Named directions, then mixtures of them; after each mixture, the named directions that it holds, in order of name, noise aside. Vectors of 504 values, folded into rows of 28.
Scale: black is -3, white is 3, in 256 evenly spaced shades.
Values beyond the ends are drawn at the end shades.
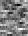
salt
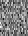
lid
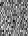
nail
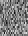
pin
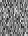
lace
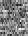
lace, pin, salt.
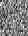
lace, lid, nail.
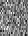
lace, lid, nail.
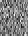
lace.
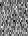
lace, nail, pin.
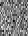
nail.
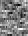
salt.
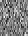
lace.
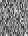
lace.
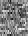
pin, salt.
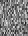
pin.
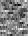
salt.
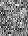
nail, salt.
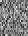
lace, lid, nail.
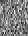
pin.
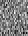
lace, lid, pin.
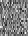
lace, lid, pin.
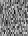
pin.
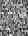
lid, pin, salt.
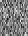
lace.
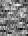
salt.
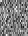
lace, nail.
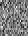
lace, lid, nail.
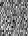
nail.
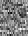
lid, pin, salt.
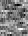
salt.
